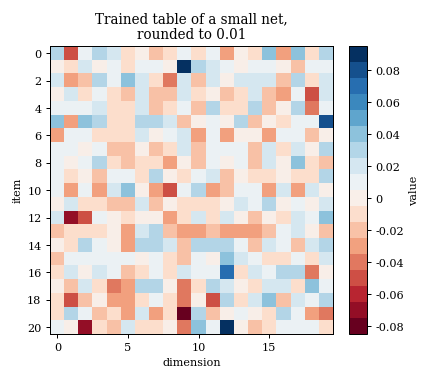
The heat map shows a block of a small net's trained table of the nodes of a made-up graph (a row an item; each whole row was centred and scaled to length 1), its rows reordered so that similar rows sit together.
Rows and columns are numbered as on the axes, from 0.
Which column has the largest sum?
19
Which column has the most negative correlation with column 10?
17
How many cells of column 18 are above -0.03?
17
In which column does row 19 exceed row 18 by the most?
1
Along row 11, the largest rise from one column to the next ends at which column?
6
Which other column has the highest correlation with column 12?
10
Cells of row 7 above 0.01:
4
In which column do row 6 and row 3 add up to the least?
18
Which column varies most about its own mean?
9
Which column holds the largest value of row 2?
5
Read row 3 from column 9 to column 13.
0.02 -0.01 0 -0.02 -0.01
